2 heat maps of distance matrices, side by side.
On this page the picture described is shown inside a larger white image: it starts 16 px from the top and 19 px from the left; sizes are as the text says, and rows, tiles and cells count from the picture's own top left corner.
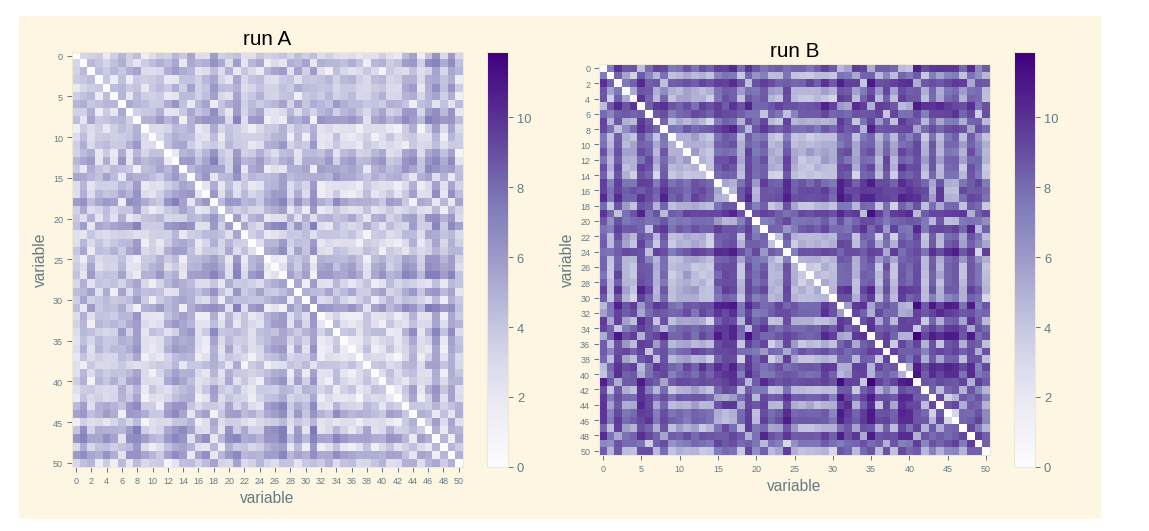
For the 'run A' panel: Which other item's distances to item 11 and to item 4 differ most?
43
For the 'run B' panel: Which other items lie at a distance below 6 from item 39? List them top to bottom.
0, 5, 31, 32, 35, 40
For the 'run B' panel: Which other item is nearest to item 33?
14
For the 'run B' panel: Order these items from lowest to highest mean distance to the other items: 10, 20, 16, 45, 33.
10, 33, 20, 45, 16
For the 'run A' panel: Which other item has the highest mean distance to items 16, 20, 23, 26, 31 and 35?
47
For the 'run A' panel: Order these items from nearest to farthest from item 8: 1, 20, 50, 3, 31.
31, 1, 20, 3, 50
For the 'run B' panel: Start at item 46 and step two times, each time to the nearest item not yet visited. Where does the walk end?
43
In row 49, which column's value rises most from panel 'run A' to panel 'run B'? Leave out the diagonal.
15
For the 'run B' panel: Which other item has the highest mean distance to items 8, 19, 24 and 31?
17
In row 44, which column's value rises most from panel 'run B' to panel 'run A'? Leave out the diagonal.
13
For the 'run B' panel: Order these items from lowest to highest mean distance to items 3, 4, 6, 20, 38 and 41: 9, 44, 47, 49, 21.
9, 47, 44, 49, 21
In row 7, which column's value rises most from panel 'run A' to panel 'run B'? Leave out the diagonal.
5
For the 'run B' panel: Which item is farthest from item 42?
5
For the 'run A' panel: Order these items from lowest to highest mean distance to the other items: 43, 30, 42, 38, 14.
42, 38, 30, 43, 14
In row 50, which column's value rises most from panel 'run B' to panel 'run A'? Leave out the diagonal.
18
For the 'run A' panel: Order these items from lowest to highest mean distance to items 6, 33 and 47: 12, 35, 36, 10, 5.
10, 36, 35, 5, 12
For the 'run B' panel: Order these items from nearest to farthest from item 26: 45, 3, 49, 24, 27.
27, 3, 49, 45, 24
